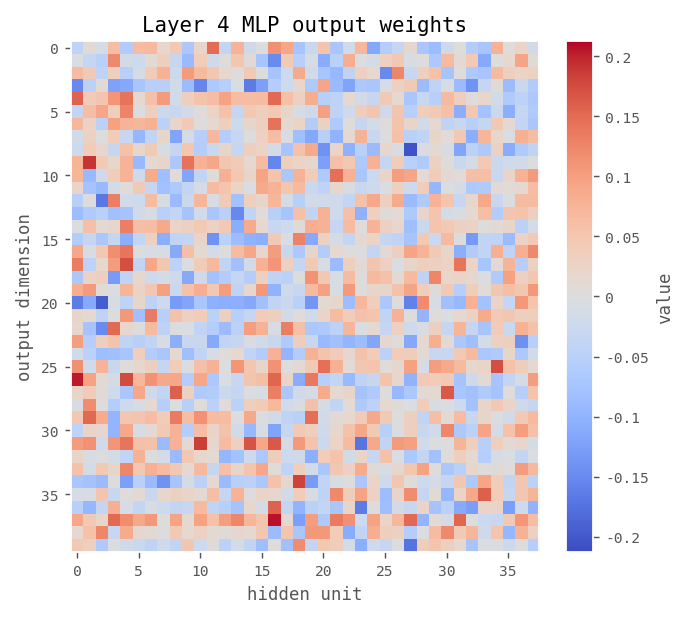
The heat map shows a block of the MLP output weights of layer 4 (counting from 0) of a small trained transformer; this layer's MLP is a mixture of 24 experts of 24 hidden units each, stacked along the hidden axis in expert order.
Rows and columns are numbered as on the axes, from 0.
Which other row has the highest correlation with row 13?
18
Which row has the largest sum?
37
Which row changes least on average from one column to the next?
11
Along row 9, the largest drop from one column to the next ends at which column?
16
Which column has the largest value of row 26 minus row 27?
4
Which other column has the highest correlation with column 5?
8
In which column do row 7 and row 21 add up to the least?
5
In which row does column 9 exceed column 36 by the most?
9
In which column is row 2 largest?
26
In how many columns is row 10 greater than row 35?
20
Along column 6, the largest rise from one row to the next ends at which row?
21
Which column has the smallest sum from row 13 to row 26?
13
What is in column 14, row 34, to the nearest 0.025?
-0.05
